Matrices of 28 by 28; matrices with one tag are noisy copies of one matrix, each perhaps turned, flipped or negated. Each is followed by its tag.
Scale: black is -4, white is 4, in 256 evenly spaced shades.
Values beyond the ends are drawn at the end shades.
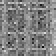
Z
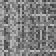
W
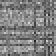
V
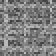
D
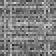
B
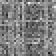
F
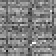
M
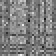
V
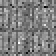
M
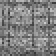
Z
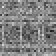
F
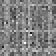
D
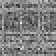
F
